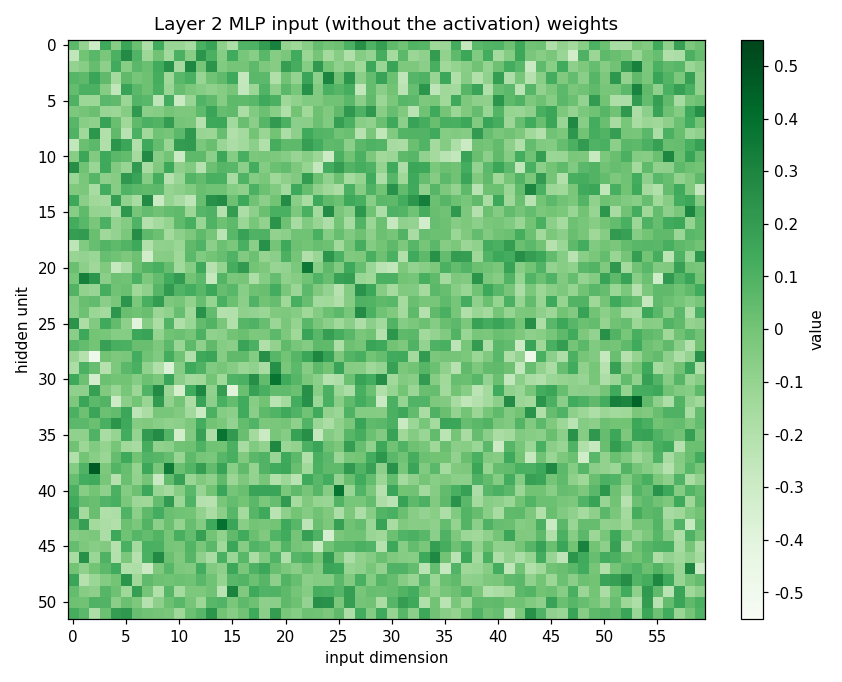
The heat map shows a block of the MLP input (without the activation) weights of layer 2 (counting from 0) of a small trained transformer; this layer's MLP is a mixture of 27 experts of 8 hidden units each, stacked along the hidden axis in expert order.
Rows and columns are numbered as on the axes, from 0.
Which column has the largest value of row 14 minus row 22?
33
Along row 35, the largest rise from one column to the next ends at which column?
14
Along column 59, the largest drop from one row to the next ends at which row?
29
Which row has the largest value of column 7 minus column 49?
10
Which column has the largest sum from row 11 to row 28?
27
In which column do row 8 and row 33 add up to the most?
2
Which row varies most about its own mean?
32
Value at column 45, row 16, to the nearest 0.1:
-0.1
